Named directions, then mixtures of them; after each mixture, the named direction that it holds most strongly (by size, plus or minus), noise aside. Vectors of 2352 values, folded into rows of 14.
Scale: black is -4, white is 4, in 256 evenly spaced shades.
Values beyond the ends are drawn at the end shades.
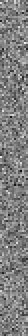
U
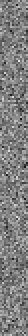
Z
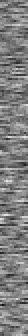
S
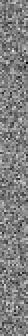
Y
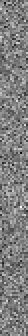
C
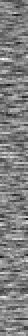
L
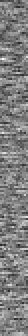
L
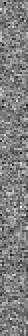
C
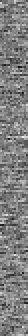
S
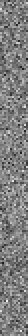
C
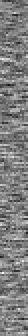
L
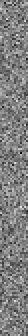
C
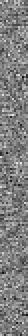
U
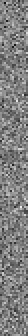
C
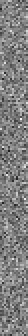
Z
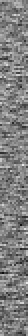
L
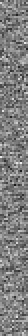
U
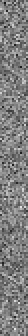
C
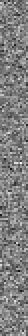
C
